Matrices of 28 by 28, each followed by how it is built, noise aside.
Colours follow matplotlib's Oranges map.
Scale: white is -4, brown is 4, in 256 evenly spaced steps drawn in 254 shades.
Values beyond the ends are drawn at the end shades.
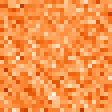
Toeplitz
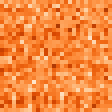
blocks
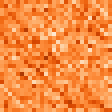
Toeplitz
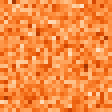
noise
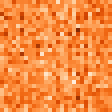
blocks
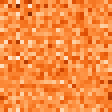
low rank
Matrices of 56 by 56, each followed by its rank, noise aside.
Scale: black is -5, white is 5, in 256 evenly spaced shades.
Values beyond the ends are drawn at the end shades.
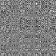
six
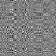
three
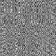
eight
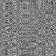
six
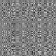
three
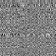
six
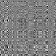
four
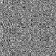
eight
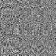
eight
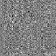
eight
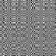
three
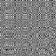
three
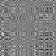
three
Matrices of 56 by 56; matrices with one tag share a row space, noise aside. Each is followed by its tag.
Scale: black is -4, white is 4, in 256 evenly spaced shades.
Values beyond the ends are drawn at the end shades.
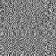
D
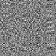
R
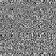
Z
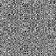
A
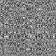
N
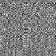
A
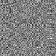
R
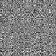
Z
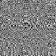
A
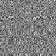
Z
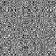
A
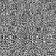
R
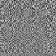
D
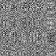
R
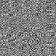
R
